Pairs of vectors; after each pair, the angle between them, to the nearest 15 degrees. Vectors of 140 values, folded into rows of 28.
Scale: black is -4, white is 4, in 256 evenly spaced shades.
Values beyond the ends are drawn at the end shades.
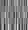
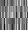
45 degrees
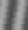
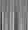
105 degrees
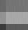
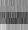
165 degrees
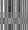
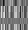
105 degrees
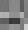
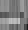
165 degrees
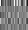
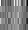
30 degrees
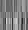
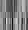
30 degrees
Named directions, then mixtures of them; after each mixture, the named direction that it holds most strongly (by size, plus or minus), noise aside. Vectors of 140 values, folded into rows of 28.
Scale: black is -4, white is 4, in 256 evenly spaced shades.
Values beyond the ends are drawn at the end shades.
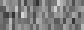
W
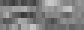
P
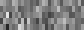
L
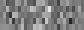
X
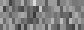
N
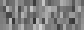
X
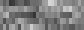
P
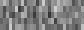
W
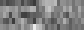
P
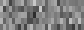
N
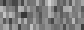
W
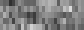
P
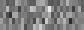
X
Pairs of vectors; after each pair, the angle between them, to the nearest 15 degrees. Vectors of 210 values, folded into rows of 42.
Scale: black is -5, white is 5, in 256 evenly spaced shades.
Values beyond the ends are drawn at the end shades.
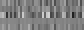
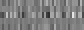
165 degrees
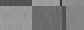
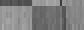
15 degrees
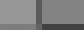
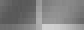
150 degrees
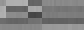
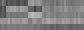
165 degrees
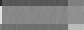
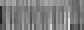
120 degrees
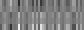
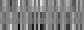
165 degrees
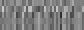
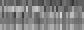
135 degrees
